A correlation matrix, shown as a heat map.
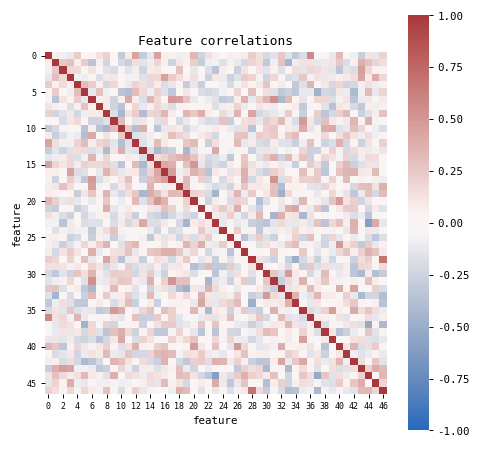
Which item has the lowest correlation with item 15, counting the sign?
13
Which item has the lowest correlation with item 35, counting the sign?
22
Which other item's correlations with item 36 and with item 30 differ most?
0
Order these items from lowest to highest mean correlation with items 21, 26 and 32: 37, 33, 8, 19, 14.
14, 19, 37, 33, 8
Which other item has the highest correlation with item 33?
30
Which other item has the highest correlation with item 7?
5
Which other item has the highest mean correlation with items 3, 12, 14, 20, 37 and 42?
16
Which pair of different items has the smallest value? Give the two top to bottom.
23, 44
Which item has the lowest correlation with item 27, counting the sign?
25
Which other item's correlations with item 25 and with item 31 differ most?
6
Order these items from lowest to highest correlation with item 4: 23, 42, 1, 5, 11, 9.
42, 11, 23, 1, 9, 5
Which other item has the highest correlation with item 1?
43
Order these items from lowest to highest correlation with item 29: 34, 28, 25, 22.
34, 28, 25, 22
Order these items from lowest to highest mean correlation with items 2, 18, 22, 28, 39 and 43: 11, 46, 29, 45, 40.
40, 11, 45, 29, 46
